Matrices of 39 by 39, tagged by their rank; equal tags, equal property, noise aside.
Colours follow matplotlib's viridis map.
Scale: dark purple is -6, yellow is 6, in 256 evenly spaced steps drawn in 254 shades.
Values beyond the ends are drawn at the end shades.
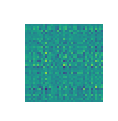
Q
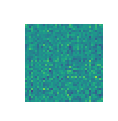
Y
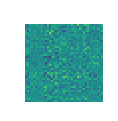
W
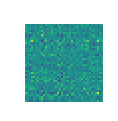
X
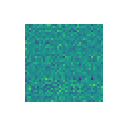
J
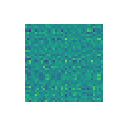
Y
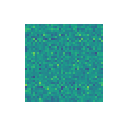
J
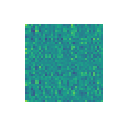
Y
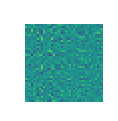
Y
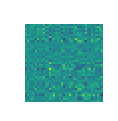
Y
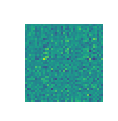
X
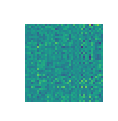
X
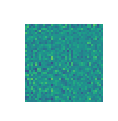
X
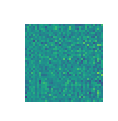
W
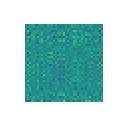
Y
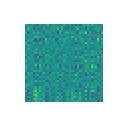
Q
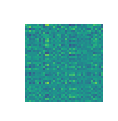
Q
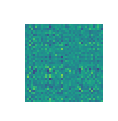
Y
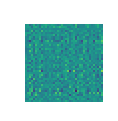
X
